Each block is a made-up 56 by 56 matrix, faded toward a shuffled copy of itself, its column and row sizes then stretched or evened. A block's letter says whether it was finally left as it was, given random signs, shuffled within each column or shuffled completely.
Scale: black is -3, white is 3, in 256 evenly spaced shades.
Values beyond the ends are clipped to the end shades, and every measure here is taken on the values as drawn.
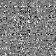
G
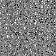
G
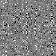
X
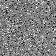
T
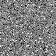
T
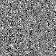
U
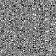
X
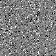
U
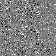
U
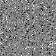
U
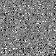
G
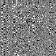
X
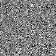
G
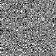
X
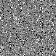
U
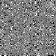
X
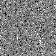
U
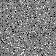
T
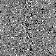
G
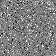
T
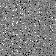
U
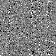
U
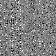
U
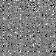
G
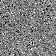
T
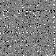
G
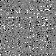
G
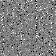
U
